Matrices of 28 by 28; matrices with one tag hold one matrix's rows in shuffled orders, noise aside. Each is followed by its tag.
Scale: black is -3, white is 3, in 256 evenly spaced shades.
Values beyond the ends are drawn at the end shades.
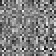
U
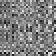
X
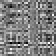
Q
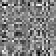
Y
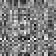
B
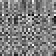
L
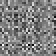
L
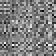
X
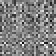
U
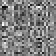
Y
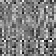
U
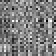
X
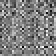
U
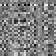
B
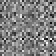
U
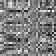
Q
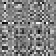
Y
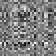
B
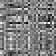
Q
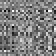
X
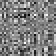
B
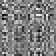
Y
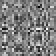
Y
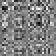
Y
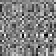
U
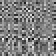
L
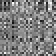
X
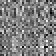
U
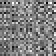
X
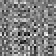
B
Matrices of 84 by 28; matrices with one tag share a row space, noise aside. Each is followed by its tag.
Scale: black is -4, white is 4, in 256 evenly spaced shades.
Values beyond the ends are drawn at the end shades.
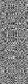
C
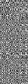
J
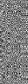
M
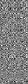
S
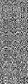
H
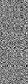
S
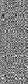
C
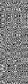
M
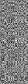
C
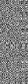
J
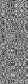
C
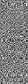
S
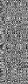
M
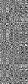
J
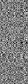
S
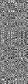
C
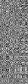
J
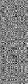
C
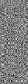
C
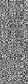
S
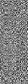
H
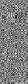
C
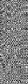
M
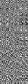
J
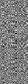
C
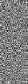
M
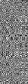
J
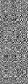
H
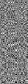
C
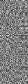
J
